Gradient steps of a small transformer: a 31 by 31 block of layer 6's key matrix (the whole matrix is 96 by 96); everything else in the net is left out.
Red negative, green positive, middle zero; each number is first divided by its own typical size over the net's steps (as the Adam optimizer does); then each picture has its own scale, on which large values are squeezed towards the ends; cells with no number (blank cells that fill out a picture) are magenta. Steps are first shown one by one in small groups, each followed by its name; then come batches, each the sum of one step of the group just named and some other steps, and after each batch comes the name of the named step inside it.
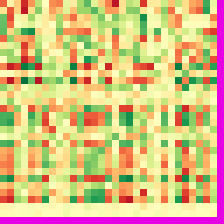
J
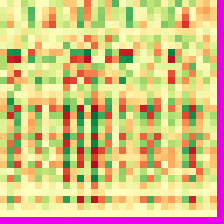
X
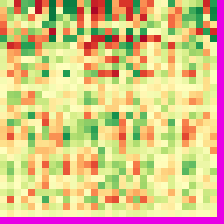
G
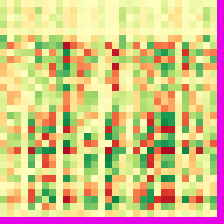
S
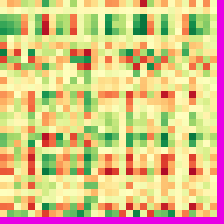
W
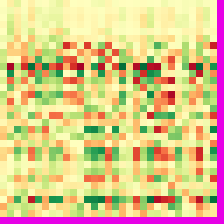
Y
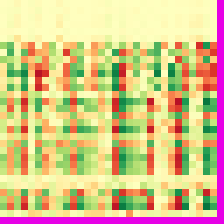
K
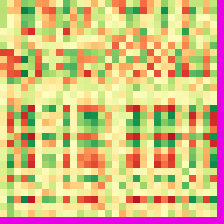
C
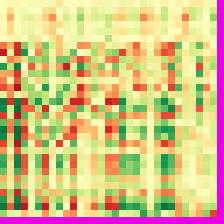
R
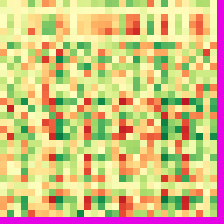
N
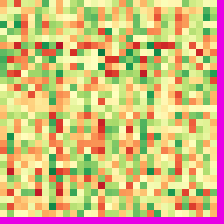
W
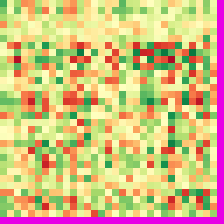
S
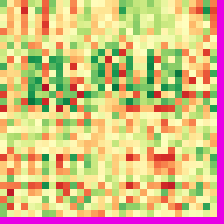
K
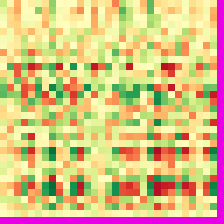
C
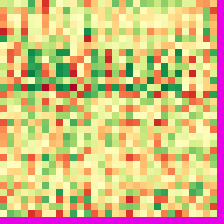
G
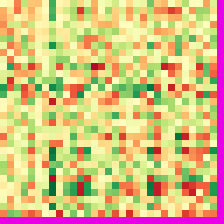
G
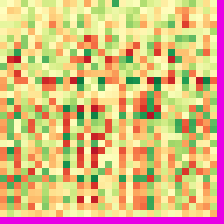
X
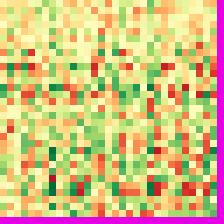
K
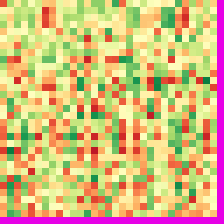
X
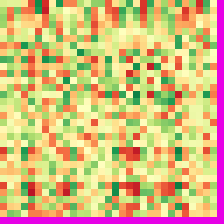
N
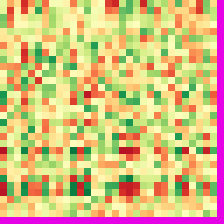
J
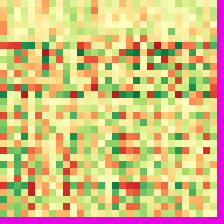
G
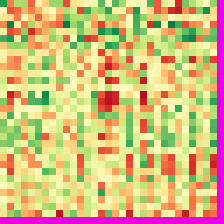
W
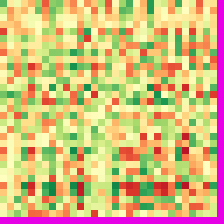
N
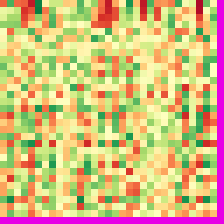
W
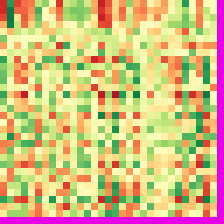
W
